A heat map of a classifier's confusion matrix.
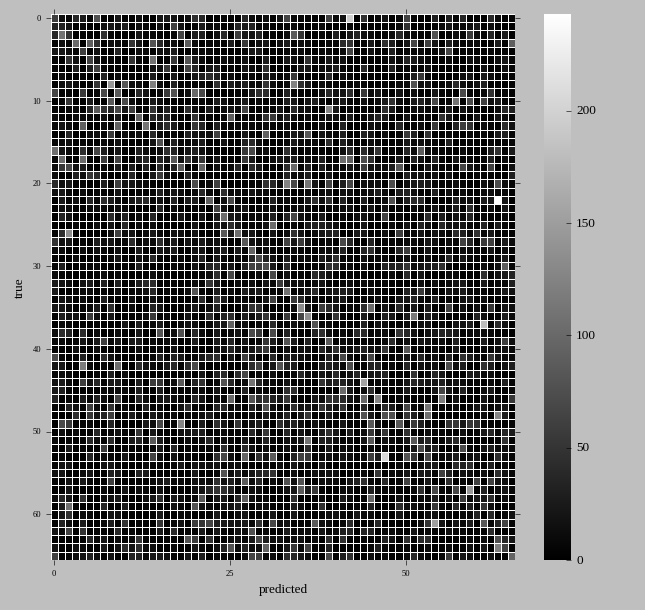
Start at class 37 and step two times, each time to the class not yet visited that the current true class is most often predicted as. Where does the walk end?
54
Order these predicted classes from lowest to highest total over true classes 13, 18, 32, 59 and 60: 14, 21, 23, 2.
14, 23, 21, 2
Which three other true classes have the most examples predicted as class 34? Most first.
8, 18, 2
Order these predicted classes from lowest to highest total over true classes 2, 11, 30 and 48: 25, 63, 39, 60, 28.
60, 25, 28, 63, 39
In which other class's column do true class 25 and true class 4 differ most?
31
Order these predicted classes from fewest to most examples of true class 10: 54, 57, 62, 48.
62, 48, 54, 57
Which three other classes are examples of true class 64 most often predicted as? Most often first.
63, 30, 25
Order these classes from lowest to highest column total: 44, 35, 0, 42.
0, 35, 42, 44
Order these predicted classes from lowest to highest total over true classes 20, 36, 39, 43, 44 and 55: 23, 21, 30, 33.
21, 23, 30, 33
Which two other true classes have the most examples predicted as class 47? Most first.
53, 48
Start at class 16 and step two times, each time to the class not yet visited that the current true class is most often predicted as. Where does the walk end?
42
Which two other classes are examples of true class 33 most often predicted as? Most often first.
20, 52
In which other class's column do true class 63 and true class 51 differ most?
36
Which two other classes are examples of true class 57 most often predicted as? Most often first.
59, 35
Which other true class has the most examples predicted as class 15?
38
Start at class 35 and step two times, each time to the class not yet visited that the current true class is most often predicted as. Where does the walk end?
41
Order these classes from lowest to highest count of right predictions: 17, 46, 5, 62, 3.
62, 5, 17, 3, 46
